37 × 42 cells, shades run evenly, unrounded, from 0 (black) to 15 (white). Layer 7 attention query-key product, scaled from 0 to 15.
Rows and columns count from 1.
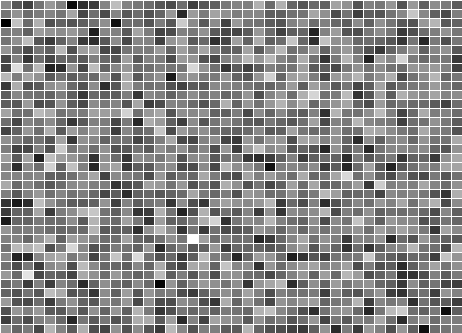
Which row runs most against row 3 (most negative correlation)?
29
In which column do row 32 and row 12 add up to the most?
26
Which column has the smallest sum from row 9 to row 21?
30
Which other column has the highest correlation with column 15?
9
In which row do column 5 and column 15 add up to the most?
15
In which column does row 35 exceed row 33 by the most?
37
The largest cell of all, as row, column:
27, 18
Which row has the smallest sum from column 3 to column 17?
32
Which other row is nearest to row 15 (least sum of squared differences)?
13
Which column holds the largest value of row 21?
35
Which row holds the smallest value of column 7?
1
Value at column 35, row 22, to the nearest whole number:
4
